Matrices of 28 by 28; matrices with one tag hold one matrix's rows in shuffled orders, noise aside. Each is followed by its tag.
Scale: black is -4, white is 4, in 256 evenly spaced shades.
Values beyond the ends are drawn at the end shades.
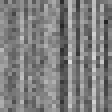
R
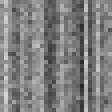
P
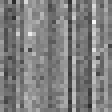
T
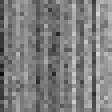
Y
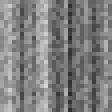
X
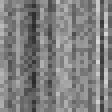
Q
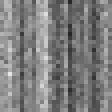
X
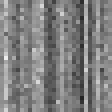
P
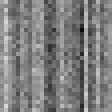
P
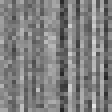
R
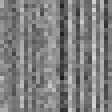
R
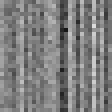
R
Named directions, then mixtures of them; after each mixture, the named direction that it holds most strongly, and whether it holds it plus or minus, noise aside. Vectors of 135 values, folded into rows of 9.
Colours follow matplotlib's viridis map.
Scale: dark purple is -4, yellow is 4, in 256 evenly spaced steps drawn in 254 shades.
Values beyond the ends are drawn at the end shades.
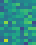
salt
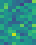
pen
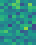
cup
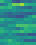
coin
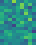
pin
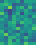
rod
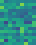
salt, minus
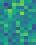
rod, minus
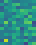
salt, plus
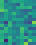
salt, minus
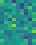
pin, minus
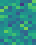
cup, plus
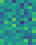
pin, minus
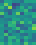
rod, plus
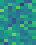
pen, plus
